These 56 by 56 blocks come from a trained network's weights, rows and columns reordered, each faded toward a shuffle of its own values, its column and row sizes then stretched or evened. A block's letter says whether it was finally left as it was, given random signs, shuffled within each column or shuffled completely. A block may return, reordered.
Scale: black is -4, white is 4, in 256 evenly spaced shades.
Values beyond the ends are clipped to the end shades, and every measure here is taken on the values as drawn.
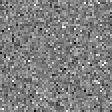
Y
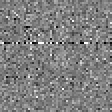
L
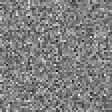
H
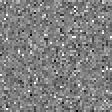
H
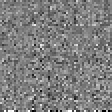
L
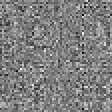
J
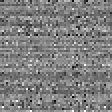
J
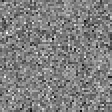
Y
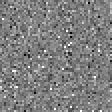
H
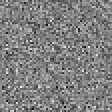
L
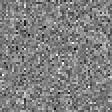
H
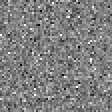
H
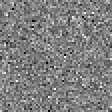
Y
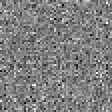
J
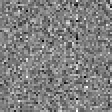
H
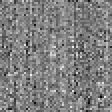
J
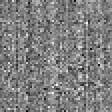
J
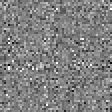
L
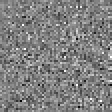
L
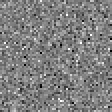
Y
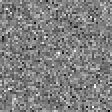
Y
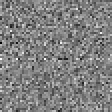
L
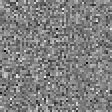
H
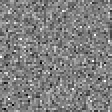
Y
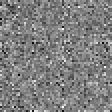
L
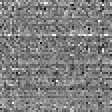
J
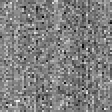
H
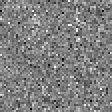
H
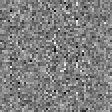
H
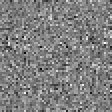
L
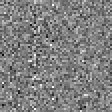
H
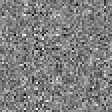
J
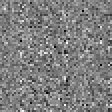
L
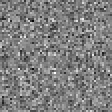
J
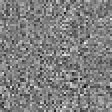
J
